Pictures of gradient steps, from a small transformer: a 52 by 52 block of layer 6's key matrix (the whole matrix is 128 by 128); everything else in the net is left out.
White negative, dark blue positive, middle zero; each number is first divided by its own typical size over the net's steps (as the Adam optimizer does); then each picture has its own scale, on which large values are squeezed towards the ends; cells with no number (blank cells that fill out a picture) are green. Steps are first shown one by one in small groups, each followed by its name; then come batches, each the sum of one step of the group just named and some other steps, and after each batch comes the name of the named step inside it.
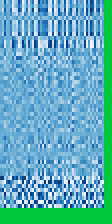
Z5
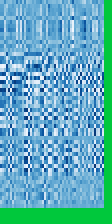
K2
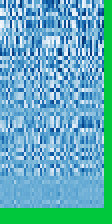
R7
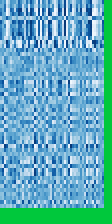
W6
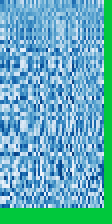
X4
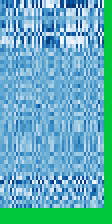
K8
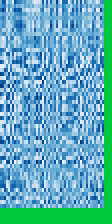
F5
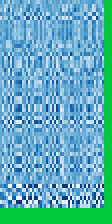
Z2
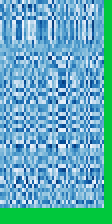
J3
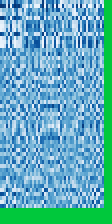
R7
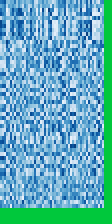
W6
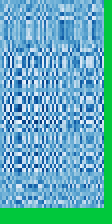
Z2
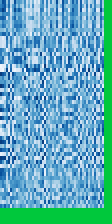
F5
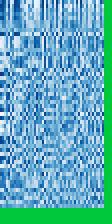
F5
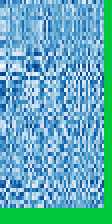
K2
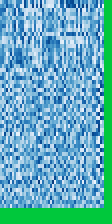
K8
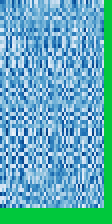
X4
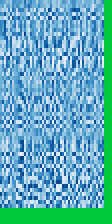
Z2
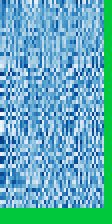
F5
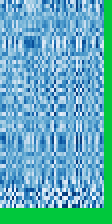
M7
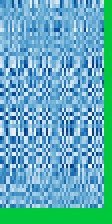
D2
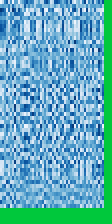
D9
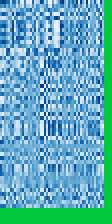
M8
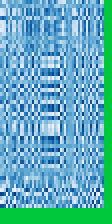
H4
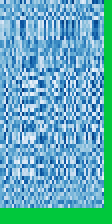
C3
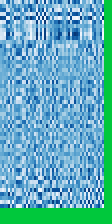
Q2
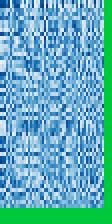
C3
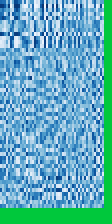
C3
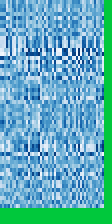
Q2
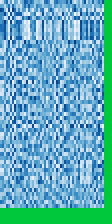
D9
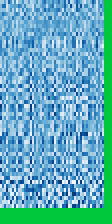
M7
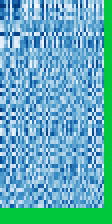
D2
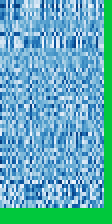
M7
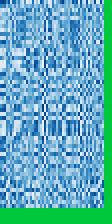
M8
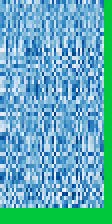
M7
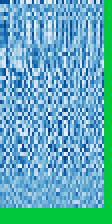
M8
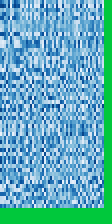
H4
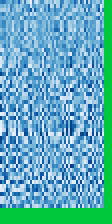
D2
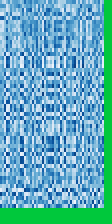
H4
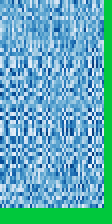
D2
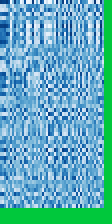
M8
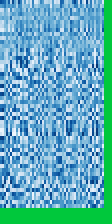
D2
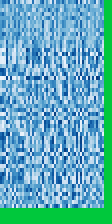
M7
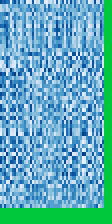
D2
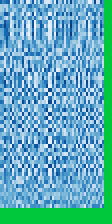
Q2
